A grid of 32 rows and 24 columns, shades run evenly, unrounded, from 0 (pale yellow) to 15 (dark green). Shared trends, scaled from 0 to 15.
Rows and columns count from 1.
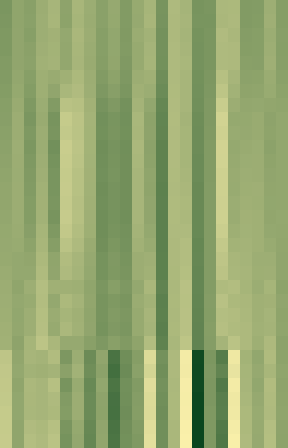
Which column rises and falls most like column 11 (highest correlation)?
10
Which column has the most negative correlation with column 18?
14
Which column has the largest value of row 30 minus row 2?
17
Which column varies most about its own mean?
19
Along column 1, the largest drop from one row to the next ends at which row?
26
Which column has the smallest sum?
16
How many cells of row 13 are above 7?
8
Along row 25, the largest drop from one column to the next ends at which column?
15
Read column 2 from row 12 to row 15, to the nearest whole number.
6 6 6 6
